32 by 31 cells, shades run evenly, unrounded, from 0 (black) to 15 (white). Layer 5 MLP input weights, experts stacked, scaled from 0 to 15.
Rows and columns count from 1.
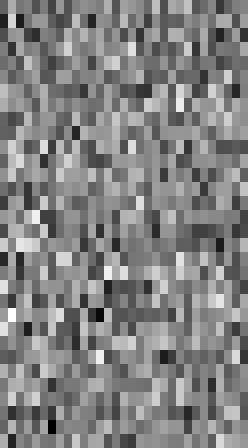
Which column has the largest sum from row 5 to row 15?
15
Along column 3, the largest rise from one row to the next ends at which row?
3
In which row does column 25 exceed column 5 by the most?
22
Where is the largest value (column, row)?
2, 23
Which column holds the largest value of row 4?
17
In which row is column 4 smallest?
24
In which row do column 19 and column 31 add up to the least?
21
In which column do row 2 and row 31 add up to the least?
7
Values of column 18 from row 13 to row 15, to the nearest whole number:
11 7 13
